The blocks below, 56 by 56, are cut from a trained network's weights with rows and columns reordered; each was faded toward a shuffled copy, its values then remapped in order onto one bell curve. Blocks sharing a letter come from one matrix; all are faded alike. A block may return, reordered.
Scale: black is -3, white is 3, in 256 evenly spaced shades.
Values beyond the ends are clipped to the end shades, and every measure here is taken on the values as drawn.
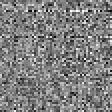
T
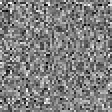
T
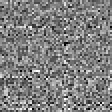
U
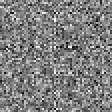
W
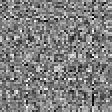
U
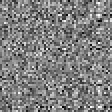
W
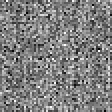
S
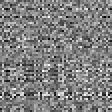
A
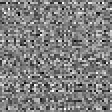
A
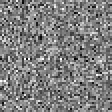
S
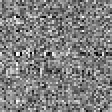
W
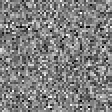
W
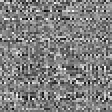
A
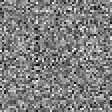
U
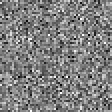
S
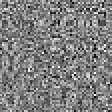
U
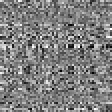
A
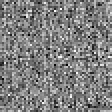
S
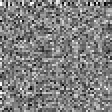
W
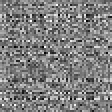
A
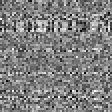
A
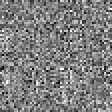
T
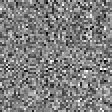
W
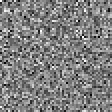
T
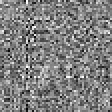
U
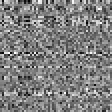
A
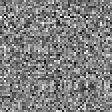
W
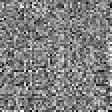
W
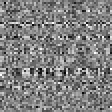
A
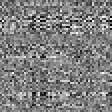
A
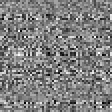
A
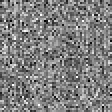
S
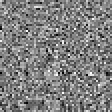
W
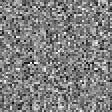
S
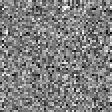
T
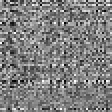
A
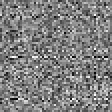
T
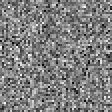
S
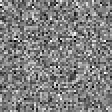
W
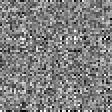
T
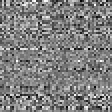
A
